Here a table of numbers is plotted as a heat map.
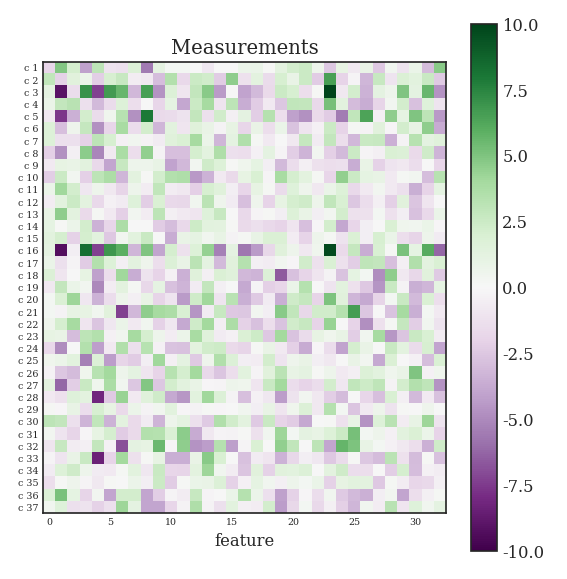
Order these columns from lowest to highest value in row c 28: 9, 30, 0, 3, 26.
30, 26, 0, 3, 9
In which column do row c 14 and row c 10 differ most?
24
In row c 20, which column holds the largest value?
23
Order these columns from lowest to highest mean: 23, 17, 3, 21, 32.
32, 17, 21, 3, 23
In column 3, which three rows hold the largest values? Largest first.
c 16, c 3, c 8
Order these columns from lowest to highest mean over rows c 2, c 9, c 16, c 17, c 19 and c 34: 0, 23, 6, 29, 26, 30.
26, 30, 0, 29, 6, 23
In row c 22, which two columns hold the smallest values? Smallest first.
26, 11
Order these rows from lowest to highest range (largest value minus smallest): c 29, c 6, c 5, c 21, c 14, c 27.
c 29, c 14, c 6, c 27, c 21, c 5
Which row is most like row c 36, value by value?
c 37
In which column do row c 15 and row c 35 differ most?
27
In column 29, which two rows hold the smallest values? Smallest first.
c 36, c 23
